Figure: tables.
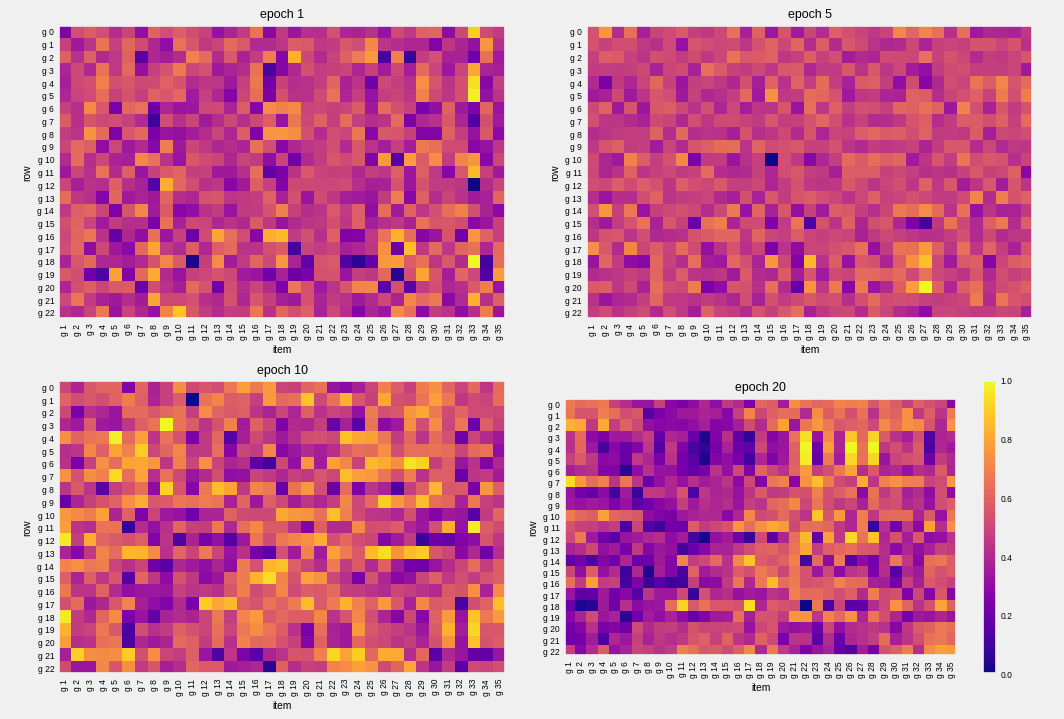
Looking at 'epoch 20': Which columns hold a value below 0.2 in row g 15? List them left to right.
g 6, g 8, g 11, g 30
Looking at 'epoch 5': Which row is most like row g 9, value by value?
g 16
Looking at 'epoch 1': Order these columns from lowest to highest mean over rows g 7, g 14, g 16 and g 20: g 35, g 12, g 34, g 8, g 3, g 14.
g 35, g 8, g 12, g 14, g 34, g 3
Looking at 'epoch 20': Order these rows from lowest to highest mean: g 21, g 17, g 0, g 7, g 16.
g 17, g 21, g 16, g 0, g 7
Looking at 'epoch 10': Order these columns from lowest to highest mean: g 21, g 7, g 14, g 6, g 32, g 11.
g 32, g 11, g 14, g 6, g 21, g 7
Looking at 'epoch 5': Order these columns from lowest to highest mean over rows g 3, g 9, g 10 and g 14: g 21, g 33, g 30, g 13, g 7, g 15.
g 15, g 13, g 33, g 7, g 21, g 30
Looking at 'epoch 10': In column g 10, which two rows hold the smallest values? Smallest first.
g 12, g 10
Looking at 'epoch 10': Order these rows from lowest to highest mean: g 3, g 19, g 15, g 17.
g 3, g 15, g 19, g 17
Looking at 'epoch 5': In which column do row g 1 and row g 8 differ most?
g 8
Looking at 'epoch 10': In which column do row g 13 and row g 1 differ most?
g 17
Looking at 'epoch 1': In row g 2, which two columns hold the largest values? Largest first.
g 19, g 25
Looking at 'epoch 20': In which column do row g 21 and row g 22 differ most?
g 4
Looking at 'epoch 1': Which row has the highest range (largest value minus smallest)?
g 18
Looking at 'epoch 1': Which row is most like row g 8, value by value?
g 6
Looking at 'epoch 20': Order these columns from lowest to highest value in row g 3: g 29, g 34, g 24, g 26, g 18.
g 34, g 18, g 29, g 24, g 26
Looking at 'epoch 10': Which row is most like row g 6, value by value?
g 13
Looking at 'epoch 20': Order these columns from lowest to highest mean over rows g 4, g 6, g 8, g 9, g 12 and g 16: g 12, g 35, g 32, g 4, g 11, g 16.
g 12, g 4, g 11, g 16, g 35, g 32
